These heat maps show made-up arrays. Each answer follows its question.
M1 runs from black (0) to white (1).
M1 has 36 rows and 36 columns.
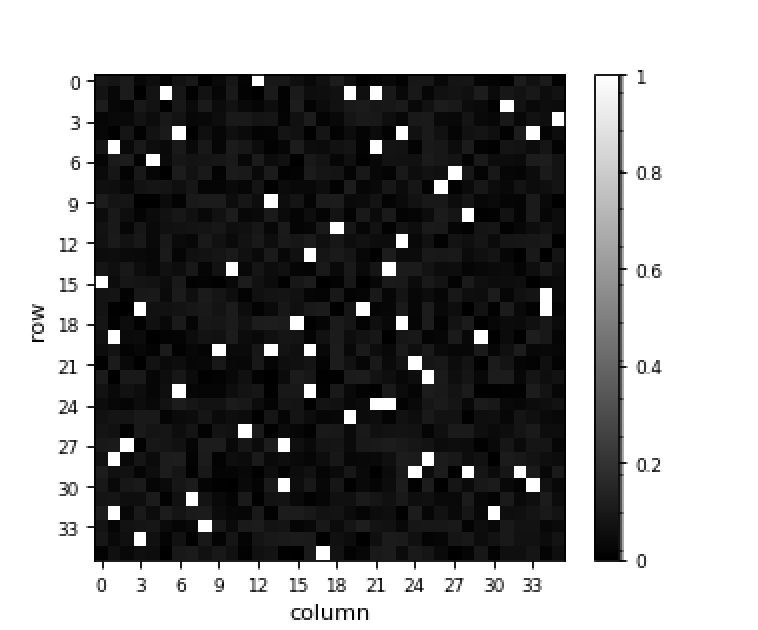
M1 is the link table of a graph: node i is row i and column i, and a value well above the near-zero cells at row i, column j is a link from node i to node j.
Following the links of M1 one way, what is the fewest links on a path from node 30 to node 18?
5
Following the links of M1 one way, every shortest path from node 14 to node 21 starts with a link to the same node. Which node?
node 10
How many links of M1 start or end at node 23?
5
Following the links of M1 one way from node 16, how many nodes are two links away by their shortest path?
1
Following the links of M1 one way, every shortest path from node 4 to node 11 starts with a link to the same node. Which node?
node 33
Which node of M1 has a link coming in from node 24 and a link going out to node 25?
node 22
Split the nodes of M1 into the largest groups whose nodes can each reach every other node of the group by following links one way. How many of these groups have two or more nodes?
4
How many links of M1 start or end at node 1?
7
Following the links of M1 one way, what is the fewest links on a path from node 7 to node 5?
6
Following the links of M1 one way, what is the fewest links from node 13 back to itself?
7
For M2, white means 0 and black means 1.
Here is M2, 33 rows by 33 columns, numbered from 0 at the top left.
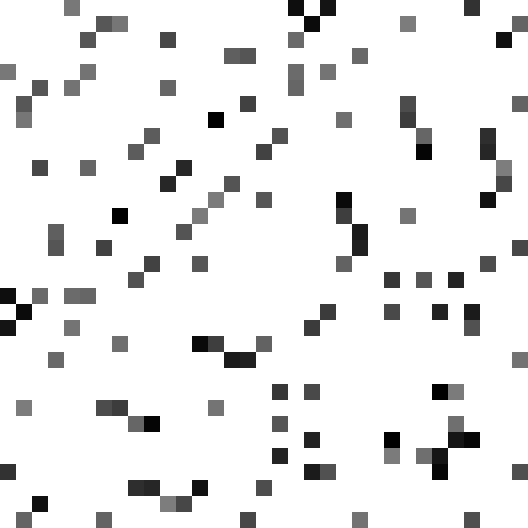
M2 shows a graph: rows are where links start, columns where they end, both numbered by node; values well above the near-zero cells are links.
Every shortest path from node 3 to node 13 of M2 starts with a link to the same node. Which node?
node 15
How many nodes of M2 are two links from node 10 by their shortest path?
3
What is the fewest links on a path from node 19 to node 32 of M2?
2
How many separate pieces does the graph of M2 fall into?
2
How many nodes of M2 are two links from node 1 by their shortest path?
8
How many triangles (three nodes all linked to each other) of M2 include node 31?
2
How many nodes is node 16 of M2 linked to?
4
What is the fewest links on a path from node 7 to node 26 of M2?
4
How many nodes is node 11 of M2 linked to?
3
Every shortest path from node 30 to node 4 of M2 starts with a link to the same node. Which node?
node 8
